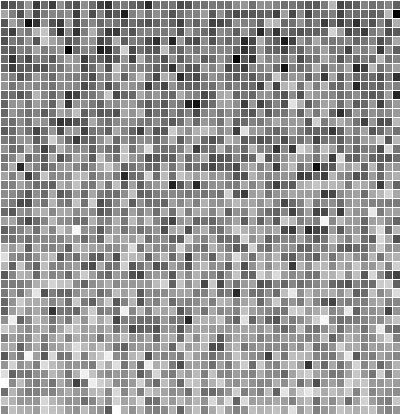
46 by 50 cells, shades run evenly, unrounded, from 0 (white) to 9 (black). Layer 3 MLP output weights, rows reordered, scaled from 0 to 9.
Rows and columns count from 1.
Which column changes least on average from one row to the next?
46
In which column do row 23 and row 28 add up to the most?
4
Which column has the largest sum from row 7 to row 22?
30
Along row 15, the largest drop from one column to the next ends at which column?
31
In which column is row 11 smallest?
14
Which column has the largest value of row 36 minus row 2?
24
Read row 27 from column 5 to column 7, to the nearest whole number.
4 4 4
